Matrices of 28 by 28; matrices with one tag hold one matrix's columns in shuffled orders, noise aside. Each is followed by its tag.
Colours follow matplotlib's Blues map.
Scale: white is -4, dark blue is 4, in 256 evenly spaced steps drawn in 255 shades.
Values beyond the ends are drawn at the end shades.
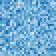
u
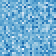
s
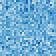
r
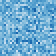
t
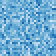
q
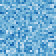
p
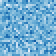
p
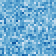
q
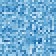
t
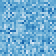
t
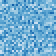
p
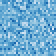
u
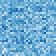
t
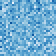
r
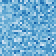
r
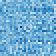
t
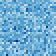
t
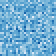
t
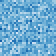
t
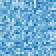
u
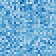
r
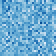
r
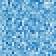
u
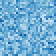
q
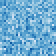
q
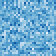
u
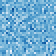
t
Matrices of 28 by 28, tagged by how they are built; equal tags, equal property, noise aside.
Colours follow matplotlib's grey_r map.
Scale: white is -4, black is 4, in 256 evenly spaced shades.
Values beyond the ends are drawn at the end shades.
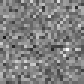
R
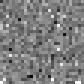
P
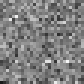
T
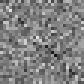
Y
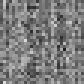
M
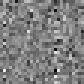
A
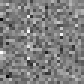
A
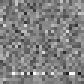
T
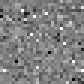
P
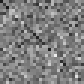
Y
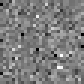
P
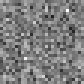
M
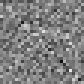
Y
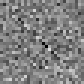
Y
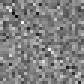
Y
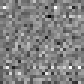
T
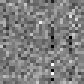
A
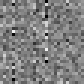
A
